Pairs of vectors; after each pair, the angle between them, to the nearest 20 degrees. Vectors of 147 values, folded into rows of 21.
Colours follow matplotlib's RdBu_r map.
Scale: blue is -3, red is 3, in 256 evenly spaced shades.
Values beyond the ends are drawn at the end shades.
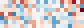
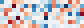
80 degrees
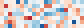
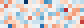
40 degrees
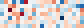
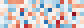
120 degrees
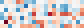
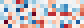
20 degrees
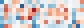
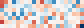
100 degrees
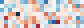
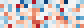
60 degrees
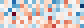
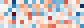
20 degrees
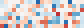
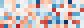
20 degrees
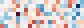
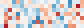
140 degrees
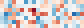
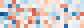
40 degrees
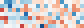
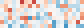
120 degrees
